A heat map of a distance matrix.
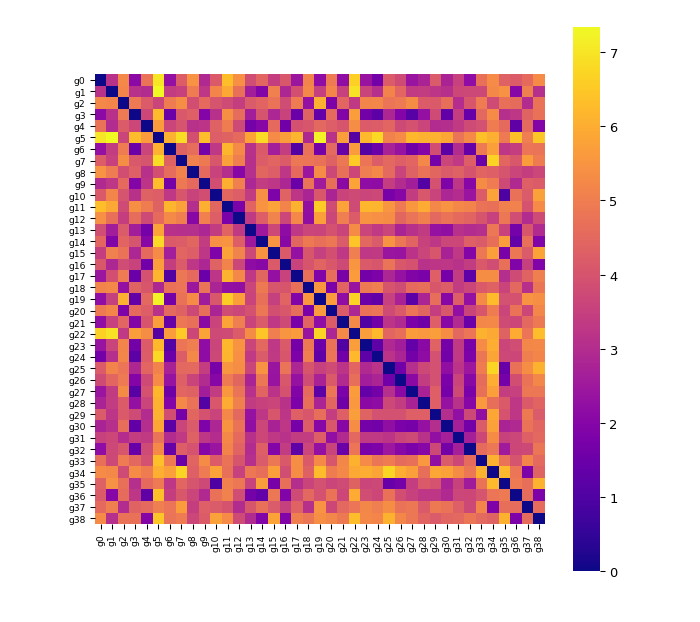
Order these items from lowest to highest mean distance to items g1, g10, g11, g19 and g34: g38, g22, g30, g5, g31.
g30, g31, g38, g22, g5
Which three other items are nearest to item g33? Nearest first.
g7, g29, g13
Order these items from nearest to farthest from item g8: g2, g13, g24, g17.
g13, g2, g17, g24
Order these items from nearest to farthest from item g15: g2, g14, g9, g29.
g9, g29, g2, g14
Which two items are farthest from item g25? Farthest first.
g34, g38
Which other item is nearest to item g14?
g36
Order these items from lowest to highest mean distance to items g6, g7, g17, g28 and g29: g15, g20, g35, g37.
g15, g35, g20, g37
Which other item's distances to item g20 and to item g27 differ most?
g19
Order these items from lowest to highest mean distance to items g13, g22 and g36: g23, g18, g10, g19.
g18, g10, g23, g19
